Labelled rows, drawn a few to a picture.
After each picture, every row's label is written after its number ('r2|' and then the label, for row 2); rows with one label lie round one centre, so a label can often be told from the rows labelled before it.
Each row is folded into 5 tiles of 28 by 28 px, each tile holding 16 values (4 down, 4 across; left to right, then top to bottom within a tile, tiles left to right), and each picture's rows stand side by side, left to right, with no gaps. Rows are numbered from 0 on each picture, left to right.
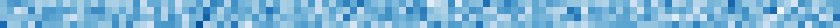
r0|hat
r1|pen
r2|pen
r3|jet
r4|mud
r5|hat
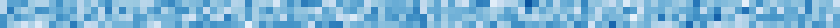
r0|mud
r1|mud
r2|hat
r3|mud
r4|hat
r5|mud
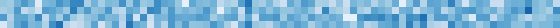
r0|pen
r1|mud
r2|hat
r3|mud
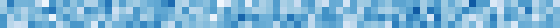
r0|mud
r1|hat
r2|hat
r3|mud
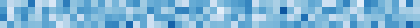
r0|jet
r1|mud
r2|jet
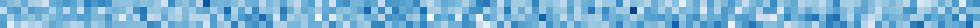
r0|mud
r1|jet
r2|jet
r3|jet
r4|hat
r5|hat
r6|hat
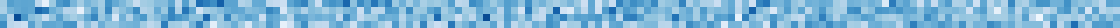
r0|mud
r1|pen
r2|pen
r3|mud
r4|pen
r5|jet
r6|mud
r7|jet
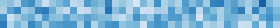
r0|mud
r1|pen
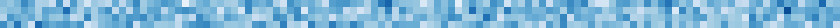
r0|hat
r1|mud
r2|mud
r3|pen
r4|mud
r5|pen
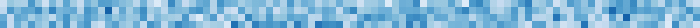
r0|mud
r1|jet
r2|hat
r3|mud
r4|pen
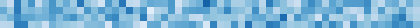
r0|pen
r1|jet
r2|jet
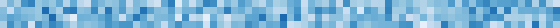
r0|hat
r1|jet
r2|mud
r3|pen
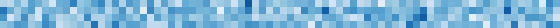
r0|jet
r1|mud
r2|hat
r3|jet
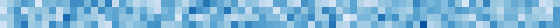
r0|pen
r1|jet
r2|hat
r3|mud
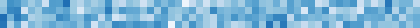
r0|mud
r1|hat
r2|mud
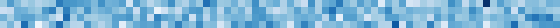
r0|pen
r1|jet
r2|pen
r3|jet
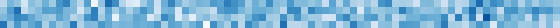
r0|mud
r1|jet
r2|mud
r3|pen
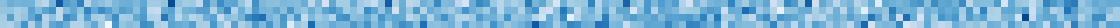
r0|pen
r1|jet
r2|mud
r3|mud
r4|jet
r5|mud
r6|pen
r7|jet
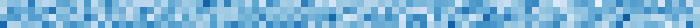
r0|mud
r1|jet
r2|hat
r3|mud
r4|pen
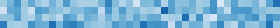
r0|mud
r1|hat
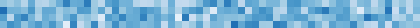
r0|jet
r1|jet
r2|mud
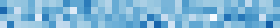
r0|jet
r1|hat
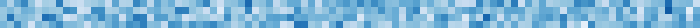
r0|hat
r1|mud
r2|pen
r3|pen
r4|mud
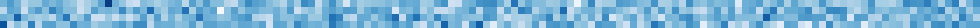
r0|mud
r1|mud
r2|hat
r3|pen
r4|jet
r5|pen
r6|jet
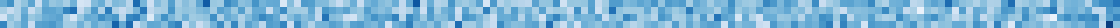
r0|hat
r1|jet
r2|hat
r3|hat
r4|pen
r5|jet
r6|mud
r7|hat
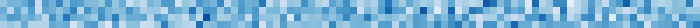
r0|pen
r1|pen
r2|mud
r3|jet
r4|jet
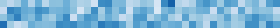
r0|mud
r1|jet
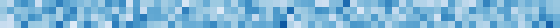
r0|pen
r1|mud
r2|mud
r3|jet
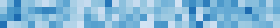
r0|mud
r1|pen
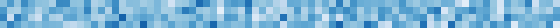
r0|jet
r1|mud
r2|pen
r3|mud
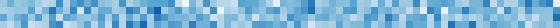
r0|pen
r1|mud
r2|hat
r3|mud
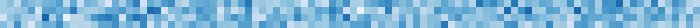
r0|hat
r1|mud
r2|mud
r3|pen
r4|pen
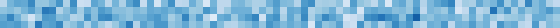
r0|hat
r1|hat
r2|hat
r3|pen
